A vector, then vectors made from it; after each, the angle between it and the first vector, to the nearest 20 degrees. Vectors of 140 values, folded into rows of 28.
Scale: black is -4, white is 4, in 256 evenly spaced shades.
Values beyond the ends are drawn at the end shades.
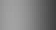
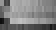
80 degrees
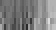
140 degrees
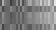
140 degrees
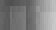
160 degrees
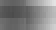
160 degrees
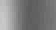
60 degrees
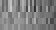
60 degrees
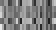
80 degrees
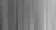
160 degrees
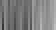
140 degrees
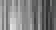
40 degrees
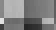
80 degrees
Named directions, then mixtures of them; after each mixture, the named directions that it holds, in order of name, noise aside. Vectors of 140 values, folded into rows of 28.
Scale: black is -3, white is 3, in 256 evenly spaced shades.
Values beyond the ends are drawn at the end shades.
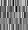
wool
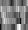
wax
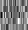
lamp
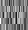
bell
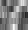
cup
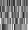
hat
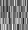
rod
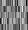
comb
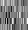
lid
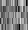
comb, wax.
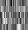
lamp, wax.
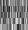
bell, rod, wax.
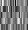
comb, lamp, wool.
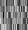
bell, lamp, rod.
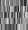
bell, cup.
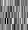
lid.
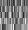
hat.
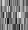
bell, comb, lid.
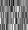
bell, cup, hat.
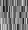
rod.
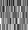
bell, hat, rod.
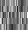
comb, cup, lamp.
